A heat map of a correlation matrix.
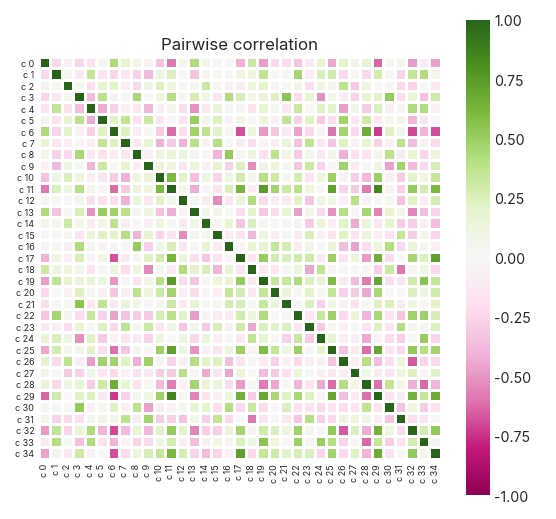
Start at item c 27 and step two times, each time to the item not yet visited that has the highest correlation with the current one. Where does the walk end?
c 18
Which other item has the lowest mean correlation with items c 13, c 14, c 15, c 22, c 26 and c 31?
c 32
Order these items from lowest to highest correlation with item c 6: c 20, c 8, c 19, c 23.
c 19, c 20, c 23, c 8
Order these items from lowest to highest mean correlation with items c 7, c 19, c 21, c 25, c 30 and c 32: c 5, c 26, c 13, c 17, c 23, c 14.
c 26, c 13, c 14, c 5, c 23, c 17
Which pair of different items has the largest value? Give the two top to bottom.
c 11, c 29
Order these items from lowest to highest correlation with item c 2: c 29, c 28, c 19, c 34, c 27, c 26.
c 27, c 34, c 29, c 28, c 19, c 26
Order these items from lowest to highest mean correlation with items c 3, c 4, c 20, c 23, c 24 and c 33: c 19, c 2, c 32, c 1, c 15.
c 2, c 15, c 1, c 32, c 19
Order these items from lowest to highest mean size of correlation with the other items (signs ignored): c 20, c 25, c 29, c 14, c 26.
c 14, c 20, c 26, c 25, c 29
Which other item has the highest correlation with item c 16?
c 8
